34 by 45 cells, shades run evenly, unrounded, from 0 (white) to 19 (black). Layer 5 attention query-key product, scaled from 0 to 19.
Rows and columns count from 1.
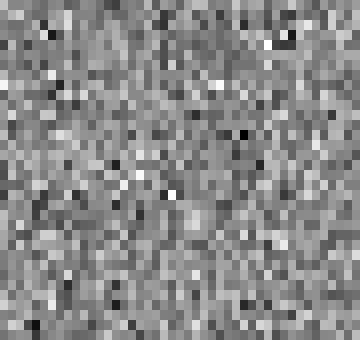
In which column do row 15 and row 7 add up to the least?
22
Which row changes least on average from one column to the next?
6
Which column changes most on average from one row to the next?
31
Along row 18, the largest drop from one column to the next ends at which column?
2
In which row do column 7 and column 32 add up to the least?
30
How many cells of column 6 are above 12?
4
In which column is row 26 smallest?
45
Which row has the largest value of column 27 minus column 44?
28
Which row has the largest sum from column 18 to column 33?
14
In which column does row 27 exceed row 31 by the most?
7
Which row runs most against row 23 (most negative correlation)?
17
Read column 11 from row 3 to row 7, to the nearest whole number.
7 8 9 9 9
